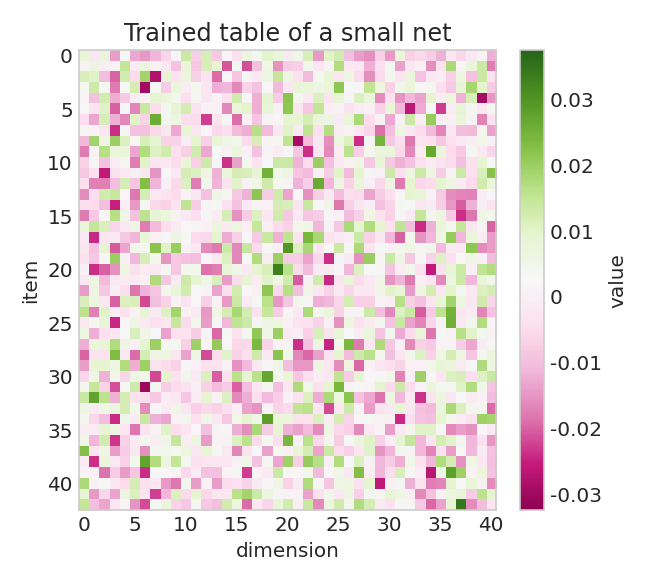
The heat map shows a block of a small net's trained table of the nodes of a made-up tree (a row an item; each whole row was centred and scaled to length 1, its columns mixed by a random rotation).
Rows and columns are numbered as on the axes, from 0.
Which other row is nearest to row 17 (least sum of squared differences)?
38
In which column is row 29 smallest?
27
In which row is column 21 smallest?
8
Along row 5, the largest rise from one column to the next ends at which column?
6
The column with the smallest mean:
3
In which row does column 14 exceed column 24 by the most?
19
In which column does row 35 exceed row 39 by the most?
34
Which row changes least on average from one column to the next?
14
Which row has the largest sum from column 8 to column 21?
11
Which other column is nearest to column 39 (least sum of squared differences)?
4
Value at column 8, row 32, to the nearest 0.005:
0
